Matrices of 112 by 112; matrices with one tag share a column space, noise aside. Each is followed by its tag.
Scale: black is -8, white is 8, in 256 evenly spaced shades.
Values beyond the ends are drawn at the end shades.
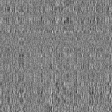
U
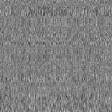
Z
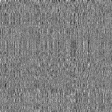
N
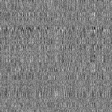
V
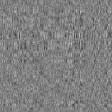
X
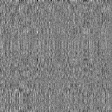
N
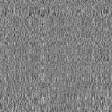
Z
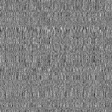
V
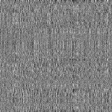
N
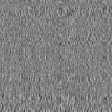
Z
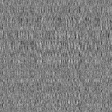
X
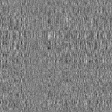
X
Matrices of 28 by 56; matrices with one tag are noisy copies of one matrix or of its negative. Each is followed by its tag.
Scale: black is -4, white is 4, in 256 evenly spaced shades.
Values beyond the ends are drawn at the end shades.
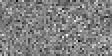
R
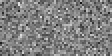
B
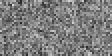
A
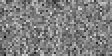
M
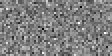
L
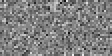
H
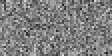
M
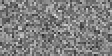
B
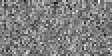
H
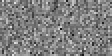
H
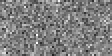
M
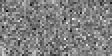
M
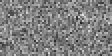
R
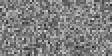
L
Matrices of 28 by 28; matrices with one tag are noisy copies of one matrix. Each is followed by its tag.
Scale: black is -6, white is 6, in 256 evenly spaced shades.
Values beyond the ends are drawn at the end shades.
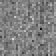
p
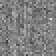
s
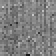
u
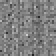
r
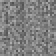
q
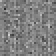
q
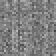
r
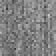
u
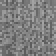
u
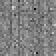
r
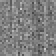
r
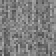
p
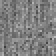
p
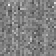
r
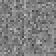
s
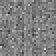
s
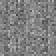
q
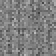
r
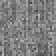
p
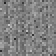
q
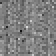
q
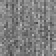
u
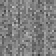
r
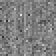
s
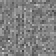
s
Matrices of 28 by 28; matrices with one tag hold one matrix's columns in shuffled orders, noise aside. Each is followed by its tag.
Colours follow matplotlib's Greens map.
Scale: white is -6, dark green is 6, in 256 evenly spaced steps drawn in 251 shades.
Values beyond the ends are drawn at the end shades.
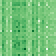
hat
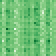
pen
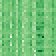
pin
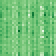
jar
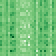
pin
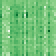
jar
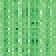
pen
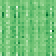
jar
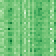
pen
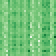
pin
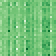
hat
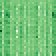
jar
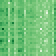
pen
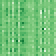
pen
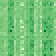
hat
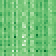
pin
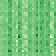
pin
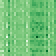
pin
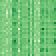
pen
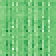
hat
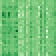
jar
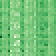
pin
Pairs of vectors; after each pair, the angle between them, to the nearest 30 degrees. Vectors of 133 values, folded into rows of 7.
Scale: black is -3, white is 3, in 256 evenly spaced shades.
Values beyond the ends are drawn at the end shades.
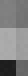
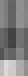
150 degrees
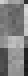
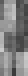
120 degrees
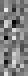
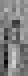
60 degrees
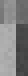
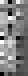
60 degrees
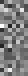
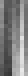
90 degrees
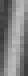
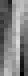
30 degrees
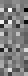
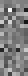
30 degrees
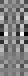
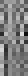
30 degrees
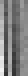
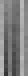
30 degrees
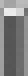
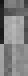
120 degrees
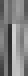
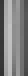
90 degrees
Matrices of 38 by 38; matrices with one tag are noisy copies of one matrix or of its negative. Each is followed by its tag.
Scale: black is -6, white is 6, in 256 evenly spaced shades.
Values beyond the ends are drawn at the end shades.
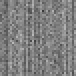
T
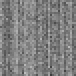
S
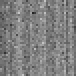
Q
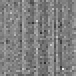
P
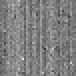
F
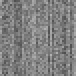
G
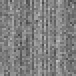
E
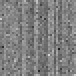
P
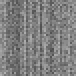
F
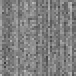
S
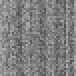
Q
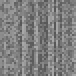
P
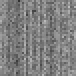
F
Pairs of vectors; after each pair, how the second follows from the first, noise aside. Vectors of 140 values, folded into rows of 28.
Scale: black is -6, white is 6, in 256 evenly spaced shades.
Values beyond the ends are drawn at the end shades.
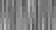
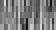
reversed, negated, scaled up.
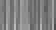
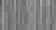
reversed, shrunk.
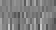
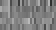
wrapped around, negated.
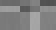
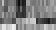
reversed, negated, scaled up.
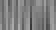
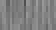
reversed, shrunk.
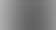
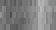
wrapped around.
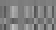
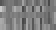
wrapped around.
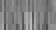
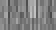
wrapped around.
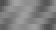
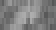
wrapped around, negated.
